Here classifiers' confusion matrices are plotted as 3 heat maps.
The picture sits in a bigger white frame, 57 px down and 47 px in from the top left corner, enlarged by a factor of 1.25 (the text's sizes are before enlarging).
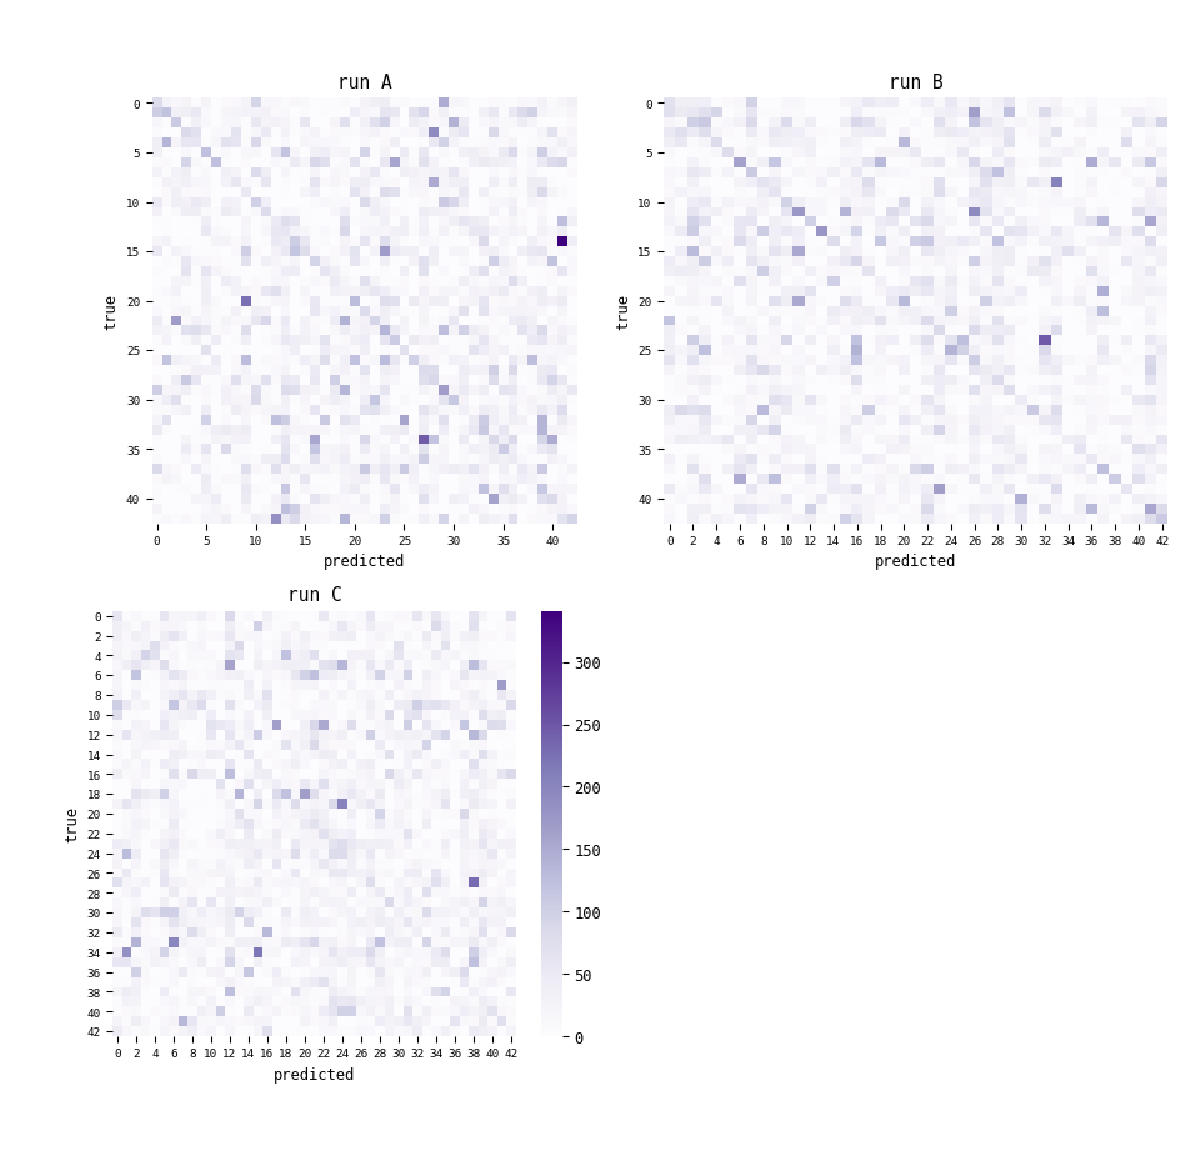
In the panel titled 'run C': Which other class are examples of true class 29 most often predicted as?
39
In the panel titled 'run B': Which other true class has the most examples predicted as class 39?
4
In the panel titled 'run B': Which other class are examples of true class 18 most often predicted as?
14
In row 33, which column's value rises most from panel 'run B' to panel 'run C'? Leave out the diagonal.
6
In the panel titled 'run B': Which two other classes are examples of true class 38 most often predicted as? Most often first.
6, 9
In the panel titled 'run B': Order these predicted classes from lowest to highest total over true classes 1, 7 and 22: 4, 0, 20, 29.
20, 4, 29, 0
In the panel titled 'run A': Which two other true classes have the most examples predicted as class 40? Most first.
34, 16
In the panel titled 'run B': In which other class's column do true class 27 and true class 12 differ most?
37
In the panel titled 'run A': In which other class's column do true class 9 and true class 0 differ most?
29
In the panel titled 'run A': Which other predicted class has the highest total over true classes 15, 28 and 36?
23
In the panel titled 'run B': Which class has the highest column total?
26
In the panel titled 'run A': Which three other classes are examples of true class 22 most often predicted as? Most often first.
2, 19, 11
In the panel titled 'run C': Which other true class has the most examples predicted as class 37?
11
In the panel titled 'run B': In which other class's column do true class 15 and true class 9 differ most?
11
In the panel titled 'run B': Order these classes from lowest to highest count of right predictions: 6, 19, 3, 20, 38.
19, 3, 38, 20, 6
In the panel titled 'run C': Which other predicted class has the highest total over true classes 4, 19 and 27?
38
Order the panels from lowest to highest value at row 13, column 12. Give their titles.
run B, run C, run A
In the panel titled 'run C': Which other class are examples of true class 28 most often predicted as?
33
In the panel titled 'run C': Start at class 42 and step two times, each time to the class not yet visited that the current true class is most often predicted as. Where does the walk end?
12
